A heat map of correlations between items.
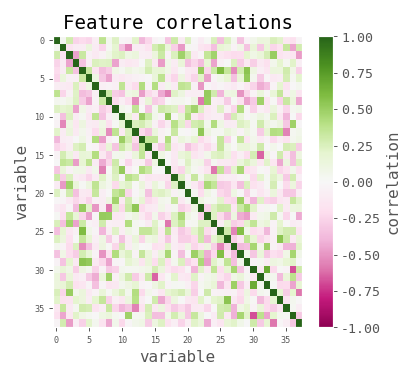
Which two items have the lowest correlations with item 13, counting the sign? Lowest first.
7, 0
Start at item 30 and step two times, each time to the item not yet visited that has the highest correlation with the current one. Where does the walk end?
27
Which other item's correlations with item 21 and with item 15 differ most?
31
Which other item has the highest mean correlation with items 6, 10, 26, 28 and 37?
13
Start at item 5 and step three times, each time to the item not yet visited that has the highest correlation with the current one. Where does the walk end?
25
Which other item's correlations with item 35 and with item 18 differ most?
12
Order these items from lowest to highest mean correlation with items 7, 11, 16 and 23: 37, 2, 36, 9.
37, 9, 36, 2
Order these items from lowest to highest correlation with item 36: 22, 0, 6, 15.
15, 0, 6, 22
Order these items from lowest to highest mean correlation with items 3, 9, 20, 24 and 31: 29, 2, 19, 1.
1, 29, 19, 2
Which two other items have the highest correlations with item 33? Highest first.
2, 12
